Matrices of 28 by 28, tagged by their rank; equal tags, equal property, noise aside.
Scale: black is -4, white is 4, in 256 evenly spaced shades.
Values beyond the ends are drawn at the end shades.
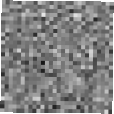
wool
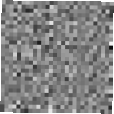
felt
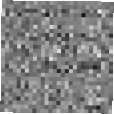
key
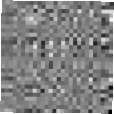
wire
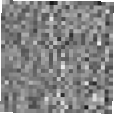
key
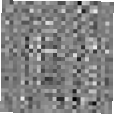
felt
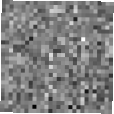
wool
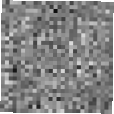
wool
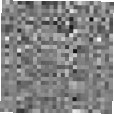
felt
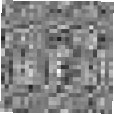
wire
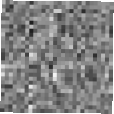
key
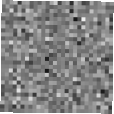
wool
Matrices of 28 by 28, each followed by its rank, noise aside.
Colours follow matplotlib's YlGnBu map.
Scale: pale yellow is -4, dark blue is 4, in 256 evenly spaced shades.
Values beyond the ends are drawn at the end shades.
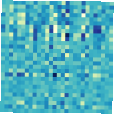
three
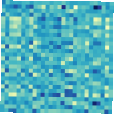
three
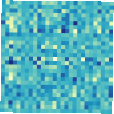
three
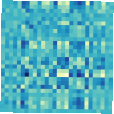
two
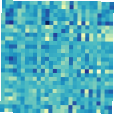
three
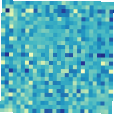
four
